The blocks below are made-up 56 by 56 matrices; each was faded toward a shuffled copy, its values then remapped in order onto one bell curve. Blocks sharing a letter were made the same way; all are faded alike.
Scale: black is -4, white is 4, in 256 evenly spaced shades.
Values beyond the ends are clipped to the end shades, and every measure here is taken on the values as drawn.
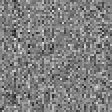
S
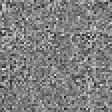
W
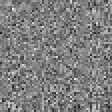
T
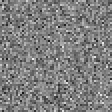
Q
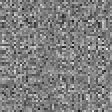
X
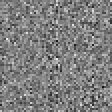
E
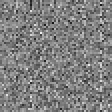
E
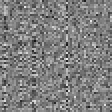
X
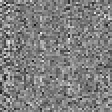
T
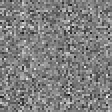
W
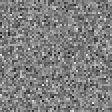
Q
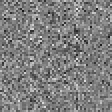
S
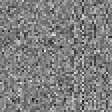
S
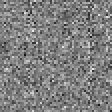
T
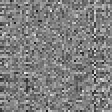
T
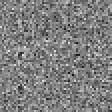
E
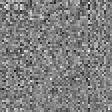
X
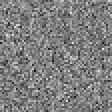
Q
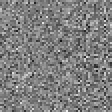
T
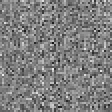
S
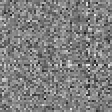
W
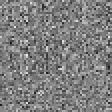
S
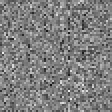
E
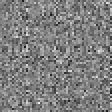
S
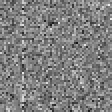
E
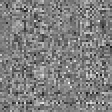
X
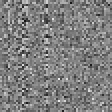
X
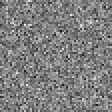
Q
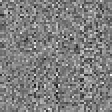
S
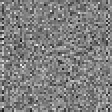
T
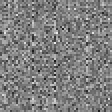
S
